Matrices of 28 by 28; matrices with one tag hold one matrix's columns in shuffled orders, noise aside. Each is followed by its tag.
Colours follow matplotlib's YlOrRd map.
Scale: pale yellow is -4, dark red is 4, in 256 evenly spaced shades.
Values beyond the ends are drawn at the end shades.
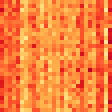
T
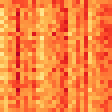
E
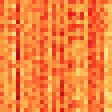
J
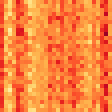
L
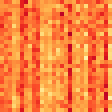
J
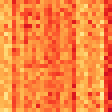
J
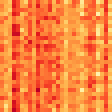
L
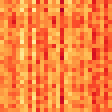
T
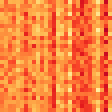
L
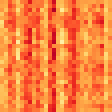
T
